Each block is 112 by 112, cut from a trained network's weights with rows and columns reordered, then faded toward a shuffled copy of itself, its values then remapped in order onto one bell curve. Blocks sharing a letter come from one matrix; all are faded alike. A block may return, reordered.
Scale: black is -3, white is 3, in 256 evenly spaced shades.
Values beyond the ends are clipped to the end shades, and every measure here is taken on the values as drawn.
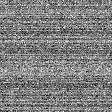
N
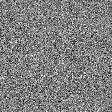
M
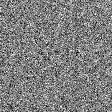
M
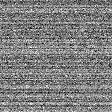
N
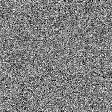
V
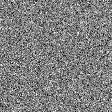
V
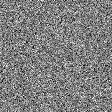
V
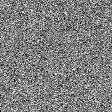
M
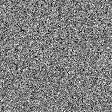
V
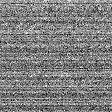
N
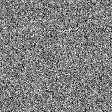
M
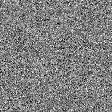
V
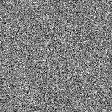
V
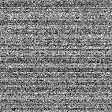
N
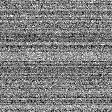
N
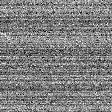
N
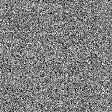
M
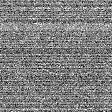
N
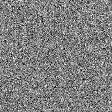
M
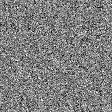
V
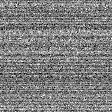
N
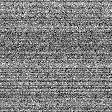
N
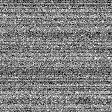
N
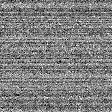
N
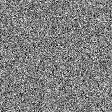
V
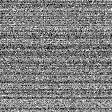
N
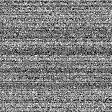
N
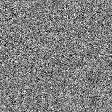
M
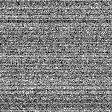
N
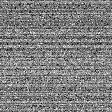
N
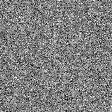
V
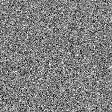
V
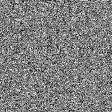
M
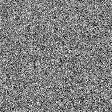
M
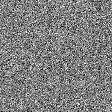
V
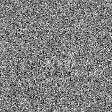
M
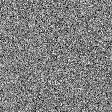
V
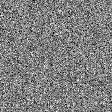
V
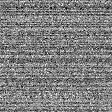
N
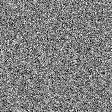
M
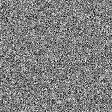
M
